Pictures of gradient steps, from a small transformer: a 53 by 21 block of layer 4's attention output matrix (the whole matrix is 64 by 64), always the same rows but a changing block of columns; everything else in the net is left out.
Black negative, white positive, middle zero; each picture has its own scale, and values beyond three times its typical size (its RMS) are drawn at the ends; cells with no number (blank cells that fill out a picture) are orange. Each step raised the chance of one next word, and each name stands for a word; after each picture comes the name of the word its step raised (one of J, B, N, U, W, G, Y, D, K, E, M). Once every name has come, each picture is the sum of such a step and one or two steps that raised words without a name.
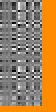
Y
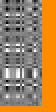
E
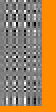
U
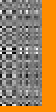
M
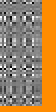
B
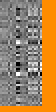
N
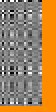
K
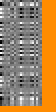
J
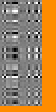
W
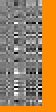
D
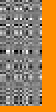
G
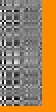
U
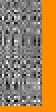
B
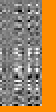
M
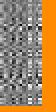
E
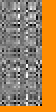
Y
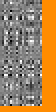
B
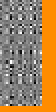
G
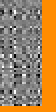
M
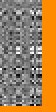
M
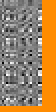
N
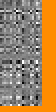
Y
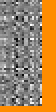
B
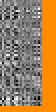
J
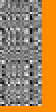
K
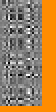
W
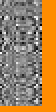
D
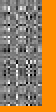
E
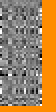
N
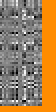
D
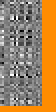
W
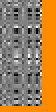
K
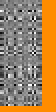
M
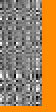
E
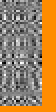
B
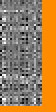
W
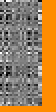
K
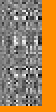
B
